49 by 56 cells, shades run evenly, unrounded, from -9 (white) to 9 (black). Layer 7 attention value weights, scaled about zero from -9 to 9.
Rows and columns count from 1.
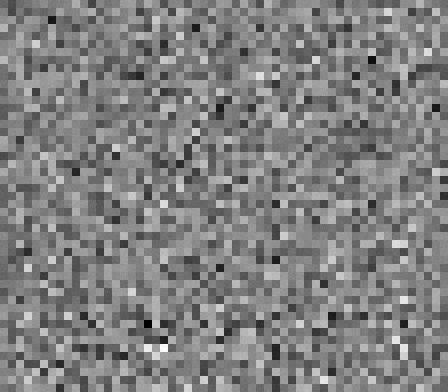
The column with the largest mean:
13
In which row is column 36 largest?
14
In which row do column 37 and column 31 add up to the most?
7
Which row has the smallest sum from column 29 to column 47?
15
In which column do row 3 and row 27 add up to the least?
20
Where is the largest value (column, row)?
19, 41
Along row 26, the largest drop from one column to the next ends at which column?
36
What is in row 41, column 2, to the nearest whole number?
2
